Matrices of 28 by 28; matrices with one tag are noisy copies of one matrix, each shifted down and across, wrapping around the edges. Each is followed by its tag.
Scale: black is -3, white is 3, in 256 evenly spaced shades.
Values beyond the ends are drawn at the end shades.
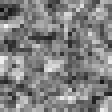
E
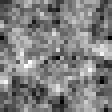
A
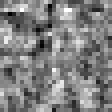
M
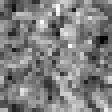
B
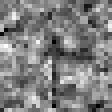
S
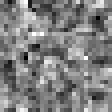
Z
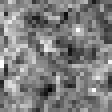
B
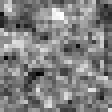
S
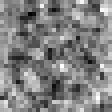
B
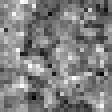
A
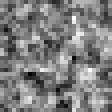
M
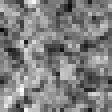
B
